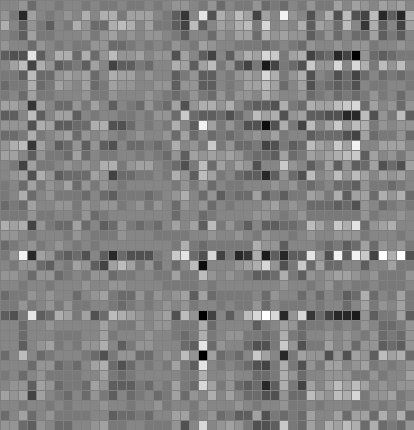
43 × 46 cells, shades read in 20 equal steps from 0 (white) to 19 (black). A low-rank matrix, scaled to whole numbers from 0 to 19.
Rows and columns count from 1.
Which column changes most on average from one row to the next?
40
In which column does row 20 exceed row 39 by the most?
23
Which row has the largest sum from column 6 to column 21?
26
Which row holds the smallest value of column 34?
32
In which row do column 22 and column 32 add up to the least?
2
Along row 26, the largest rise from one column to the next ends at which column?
4
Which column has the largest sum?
30
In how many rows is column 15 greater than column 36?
16
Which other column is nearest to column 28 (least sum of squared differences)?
13
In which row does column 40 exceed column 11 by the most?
6
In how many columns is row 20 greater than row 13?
24
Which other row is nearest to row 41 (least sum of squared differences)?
29
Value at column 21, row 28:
10
